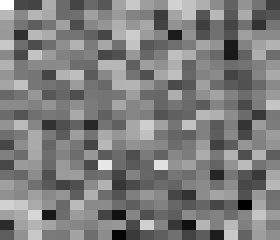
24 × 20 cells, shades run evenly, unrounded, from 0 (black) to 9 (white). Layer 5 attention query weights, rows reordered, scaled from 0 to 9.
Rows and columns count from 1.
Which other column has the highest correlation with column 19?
3
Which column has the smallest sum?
18
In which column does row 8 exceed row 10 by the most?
6
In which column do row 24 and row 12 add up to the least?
9
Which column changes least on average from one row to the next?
5
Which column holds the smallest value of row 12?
19
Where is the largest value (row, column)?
1, 1
